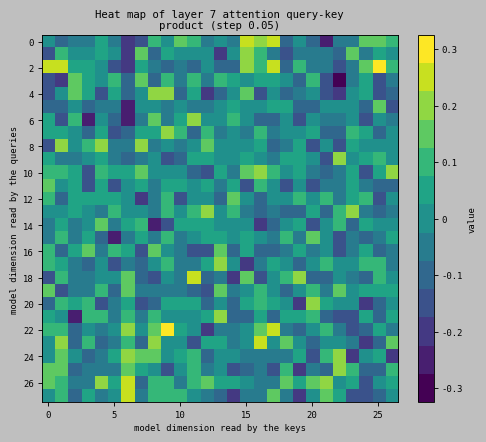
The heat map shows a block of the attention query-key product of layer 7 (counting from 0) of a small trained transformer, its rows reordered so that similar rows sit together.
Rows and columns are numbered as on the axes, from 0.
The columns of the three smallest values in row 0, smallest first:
21, 6, 7
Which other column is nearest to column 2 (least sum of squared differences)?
14
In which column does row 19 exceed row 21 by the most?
22
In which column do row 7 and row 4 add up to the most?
9
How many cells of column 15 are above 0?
10
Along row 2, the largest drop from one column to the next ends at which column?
18
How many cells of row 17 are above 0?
9
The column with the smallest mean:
5
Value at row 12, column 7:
-0.2
